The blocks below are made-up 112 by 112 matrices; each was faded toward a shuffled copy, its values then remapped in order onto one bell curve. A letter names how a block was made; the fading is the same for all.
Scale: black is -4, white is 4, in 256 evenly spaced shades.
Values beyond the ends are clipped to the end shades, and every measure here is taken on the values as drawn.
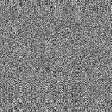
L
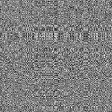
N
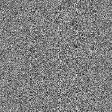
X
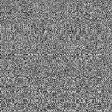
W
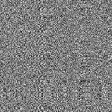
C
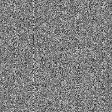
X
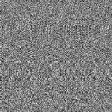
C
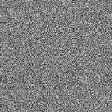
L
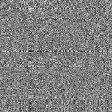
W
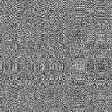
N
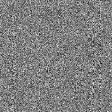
X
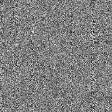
X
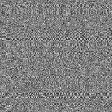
W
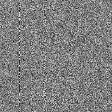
X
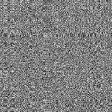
L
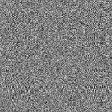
C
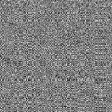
N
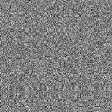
L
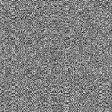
L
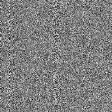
X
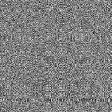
L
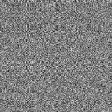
C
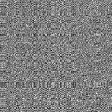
N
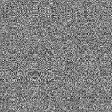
C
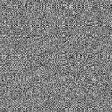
W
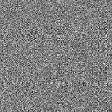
C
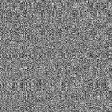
L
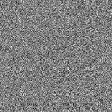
C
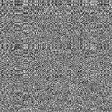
N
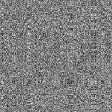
C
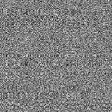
C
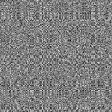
N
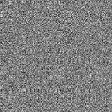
C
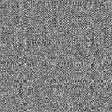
C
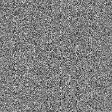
X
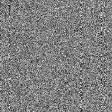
X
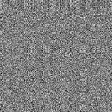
C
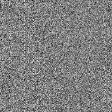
X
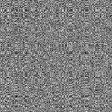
N
